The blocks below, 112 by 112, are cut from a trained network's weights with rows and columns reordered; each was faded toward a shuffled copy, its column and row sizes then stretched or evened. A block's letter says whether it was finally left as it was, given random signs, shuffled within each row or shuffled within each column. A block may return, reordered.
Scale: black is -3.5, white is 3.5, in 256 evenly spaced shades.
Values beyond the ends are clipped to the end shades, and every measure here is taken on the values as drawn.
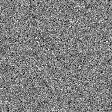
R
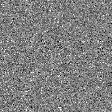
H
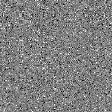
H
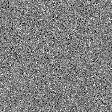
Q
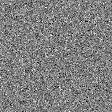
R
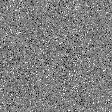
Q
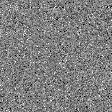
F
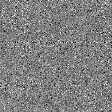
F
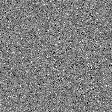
Q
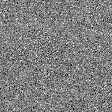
Q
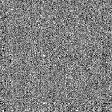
H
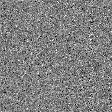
Q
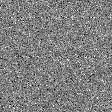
R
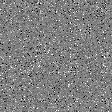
F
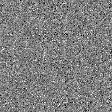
F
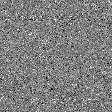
R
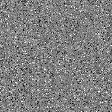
H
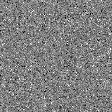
H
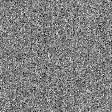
Q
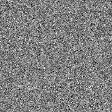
F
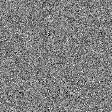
F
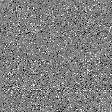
H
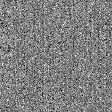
Q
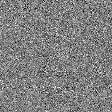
F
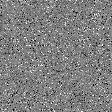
R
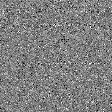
F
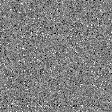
H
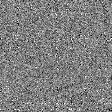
F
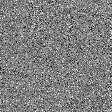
Q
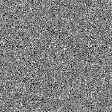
H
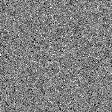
Q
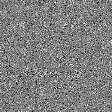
F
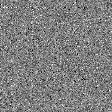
F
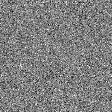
R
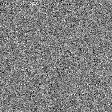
R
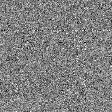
F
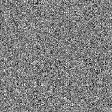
H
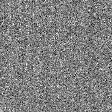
Q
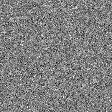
R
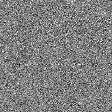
H
